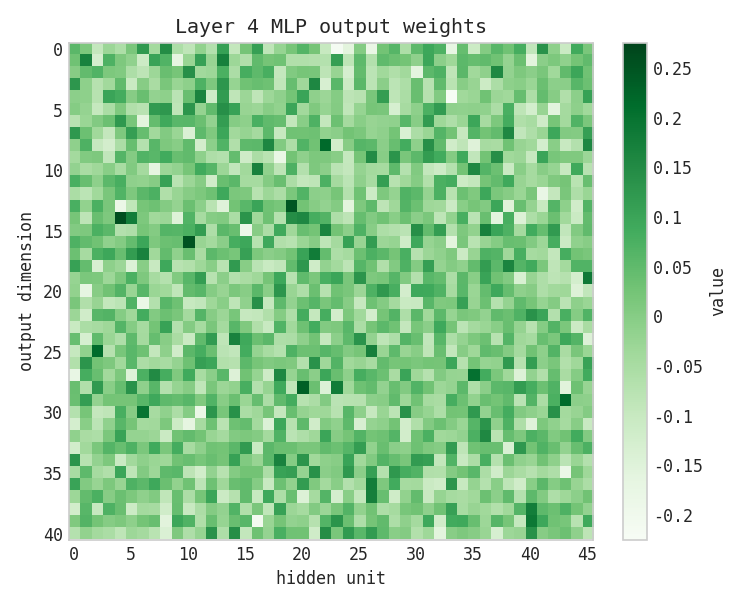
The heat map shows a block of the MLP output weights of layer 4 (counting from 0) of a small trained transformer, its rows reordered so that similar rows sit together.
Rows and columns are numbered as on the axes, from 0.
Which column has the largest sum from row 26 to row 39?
18
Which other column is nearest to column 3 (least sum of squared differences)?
27
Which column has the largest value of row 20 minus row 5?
28
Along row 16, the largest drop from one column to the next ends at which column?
11
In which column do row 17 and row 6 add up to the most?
21
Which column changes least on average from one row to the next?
24
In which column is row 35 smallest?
43
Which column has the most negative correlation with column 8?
40
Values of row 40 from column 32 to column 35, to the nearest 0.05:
-0.15 0 0 0
